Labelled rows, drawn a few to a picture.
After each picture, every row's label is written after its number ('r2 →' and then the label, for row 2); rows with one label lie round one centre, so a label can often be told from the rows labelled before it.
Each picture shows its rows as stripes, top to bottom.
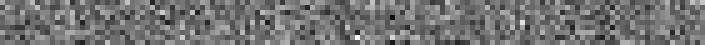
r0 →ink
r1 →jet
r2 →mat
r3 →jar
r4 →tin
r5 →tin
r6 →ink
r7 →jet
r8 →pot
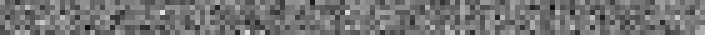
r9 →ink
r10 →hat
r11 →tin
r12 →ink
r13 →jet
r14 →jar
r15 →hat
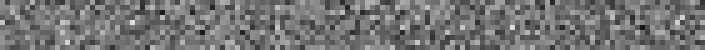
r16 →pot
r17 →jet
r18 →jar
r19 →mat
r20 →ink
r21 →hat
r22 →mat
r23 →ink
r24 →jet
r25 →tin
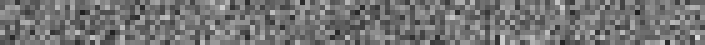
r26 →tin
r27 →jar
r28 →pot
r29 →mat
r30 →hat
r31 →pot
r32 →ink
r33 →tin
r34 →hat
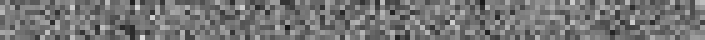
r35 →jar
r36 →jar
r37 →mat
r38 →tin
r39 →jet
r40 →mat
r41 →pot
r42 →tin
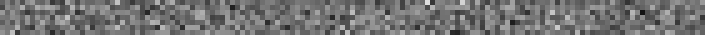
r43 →hat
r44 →jar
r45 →pot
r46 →jet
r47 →jet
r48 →mat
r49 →pot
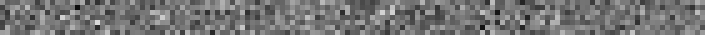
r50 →jar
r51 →hat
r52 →tin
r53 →mat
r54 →tin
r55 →jar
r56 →pot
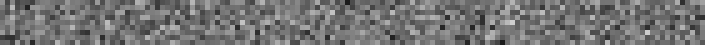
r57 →ink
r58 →pot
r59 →tin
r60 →jet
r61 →jar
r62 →mat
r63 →pot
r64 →ink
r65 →jet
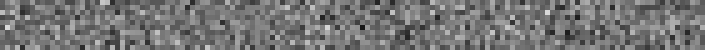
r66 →jar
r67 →jet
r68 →pot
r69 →hat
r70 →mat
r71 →jar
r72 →tin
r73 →tin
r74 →tin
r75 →jet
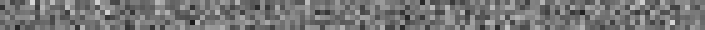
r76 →tin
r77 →jar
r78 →mat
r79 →tin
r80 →jet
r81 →jar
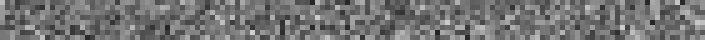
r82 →ink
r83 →mat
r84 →mat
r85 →ink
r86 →jar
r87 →hat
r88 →pot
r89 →jar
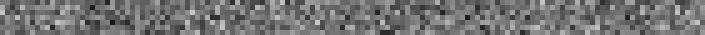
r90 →tin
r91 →ink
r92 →ink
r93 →jet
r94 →jar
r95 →mat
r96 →pot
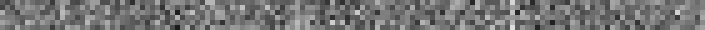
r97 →hat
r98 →hat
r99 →ink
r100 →mat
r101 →hat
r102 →hat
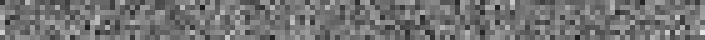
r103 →hat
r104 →jar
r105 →mat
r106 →ink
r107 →tin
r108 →jar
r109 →ink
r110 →hat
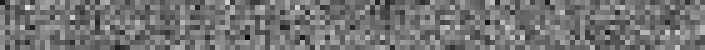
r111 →jar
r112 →hat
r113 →pot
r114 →jar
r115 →pot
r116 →jar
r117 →ink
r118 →tin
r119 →pot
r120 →ink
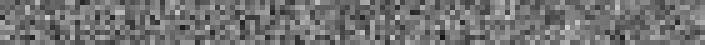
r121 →pot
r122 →hat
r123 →hat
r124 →jar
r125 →mat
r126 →mat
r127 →pot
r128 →mat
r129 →pot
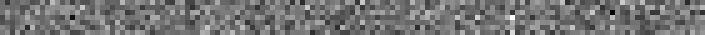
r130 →tin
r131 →jar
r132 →jet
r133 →hat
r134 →tin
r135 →jar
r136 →hat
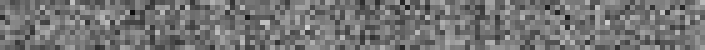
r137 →jar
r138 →jar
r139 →mat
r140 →tin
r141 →jar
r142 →jar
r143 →ink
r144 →jar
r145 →jar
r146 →ink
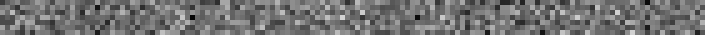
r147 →jet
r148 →jar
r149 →pot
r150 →jar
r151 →hat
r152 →jet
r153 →pot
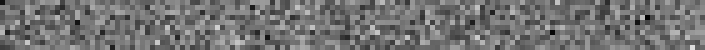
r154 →tin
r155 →hat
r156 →hat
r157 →jet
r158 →hat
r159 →pot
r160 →ink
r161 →pot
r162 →hat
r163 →jar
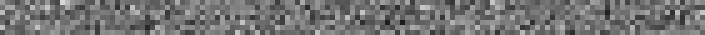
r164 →ink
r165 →pot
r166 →ink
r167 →hat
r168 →jar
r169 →pot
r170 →tin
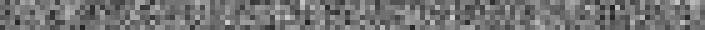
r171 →ink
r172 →jet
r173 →jet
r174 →jet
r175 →pot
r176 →tin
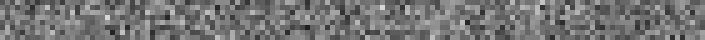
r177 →tin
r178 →mat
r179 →mat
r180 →jar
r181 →jet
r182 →jet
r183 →jar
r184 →ink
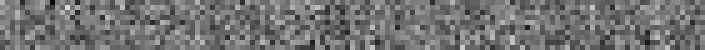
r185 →mat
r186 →jet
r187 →mat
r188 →ink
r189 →mat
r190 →jet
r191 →jet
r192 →hat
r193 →hat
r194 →jet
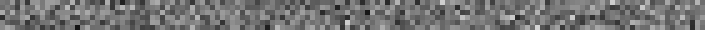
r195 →jar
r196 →ink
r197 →mat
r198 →hat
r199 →tin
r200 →mat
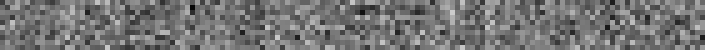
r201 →jet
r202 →jar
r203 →jar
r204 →jet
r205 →tin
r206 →jar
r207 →mat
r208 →jet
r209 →jet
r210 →jar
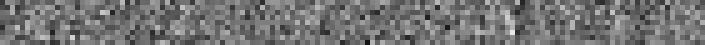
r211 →jet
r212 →pot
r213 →jar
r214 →jar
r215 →hat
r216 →hat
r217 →hat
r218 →jar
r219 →mat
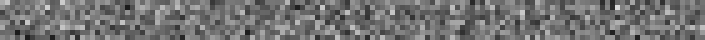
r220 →jet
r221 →jet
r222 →tin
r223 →mat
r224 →hat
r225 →ink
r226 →pot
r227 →mat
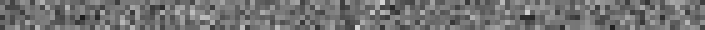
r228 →tin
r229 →ink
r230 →mat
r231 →pot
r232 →hat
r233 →jet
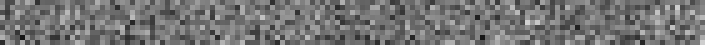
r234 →hat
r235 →ink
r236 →ink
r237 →ink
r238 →mat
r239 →hat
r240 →ink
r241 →mat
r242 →jar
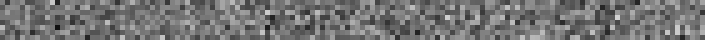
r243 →ink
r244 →mat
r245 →jet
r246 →hat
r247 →hat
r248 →ink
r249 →ink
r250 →tin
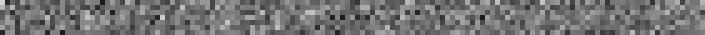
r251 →ink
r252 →pot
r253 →tin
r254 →mat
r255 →mat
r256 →mat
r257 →tin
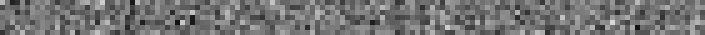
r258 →mat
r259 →tin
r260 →pot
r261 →jar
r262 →jar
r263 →jet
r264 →tin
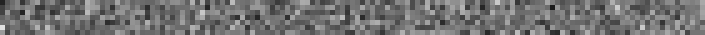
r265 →hat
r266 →hat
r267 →hat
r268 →jar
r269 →jet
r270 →ink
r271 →pot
